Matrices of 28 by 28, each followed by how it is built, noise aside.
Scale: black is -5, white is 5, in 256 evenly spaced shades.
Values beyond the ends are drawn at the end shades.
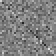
diagonal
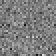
uneven rows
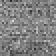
blocks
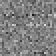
uneven rows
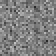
repeating rows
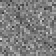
Toeplitz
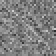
Toeplitz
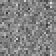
repeating rows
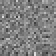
low rank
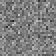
repeating rows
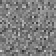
repeating columns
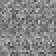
repeating columns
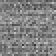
blocks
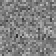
repeating columns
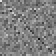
diagonal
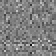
low rank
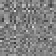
low rank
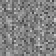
repeating rows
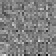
low rank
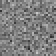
blocks
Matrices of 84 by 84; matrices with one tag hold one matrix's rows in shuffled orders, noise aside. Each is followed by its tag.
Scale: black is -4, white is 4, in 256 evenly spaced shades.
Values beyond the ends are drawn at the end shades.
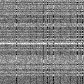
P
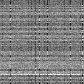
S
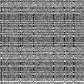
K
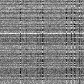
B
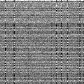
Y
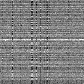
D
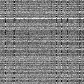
Y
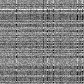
P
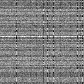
P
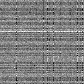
P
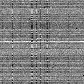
D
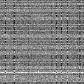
Y
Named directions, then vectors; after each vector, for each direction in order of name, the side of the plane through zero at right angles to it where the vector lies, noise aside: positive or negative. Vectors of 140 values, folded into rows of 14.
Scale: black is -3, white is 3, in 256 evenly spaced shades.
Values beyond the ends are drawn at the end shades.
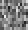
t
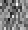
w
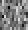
positive, negative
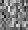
negative, negative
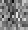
positive, positive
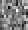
positive, negative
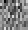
positive, positive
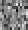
negative, positive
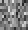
negative, negative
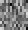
negative, positive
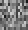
negative, negative
